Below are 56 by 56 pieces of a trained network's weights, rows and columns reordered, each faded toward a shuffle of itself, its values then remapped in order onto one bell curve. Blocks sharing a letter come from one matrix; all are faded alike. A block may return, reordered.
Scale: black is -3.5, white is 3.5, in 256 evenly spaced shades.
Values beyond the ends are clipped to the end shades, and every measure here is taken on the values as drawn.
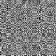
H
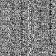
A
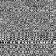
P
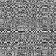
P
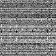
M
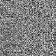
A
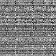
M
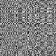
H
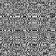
P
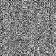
A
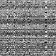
M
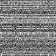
M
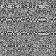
P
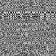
P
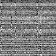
M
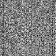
A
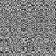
H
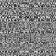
P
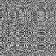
H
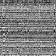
M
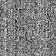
A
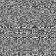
P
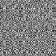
P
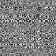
P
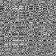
P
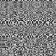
P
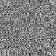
H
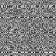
P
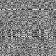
P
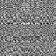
H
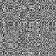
H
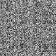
A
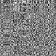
H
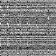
M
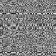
P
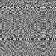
P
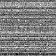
M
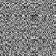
H
